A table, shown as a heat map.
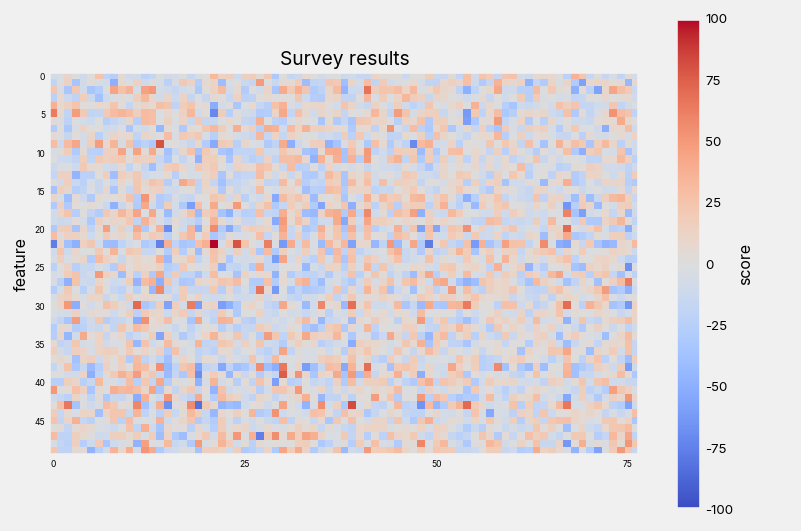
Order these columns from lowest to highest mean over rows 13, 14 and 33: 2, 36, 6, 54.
6, 54, 2, 36
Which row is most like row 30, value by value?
43
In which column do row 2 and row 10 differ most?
71
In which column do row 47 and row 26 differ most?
29
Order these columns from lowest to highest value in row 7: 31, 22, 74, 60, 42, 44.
42, 60, 74, 22, 31, 44
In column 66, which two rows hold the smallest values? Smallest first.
22, 34
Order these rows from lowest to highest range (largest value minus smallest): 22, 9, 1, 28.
1, 28, 9, 22
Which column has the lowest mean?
38
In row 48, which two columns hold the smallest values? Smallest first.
67, 11
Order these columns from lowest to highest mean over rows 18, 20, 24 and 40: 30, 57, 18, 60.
57, 60, 18, 30
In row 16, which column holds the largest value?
12
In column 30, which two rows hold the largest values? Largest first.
39, 38
